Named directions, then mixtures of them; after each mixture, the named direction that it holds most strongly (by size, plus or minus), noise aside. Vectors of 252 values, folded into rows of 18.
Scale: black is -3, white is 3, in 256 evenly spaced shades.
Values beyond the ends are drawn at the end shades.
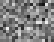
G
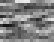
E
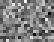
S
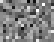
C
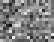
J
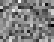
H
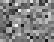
J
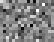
C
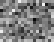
H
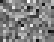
C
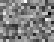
S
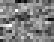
E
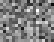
G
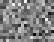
S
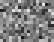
H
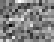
J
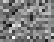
J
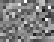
S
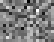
C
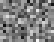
C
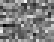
E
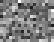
H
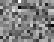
H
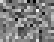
C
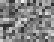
J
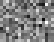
G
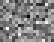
G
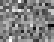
H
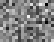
G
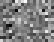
J
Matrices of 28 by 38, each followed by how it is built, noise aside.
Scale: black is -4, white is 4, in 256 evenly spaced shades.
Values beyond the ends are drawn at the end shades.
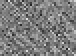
Toeplitz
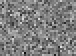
noise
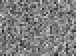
noise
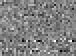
uneven rows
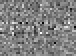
uneven rows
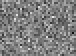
noise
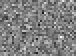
noise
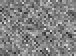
Toeplitz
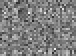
blocks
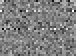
uneven rows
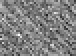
Toeplitz
